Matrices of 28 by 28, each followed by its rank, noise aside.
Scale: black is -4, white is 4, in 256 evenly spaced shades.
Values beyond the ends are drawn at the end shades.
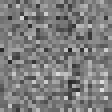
six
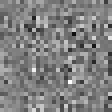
six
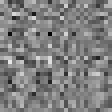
three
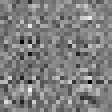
four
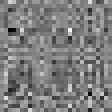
three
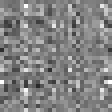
three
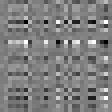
one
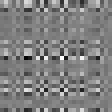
one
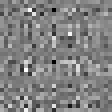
three
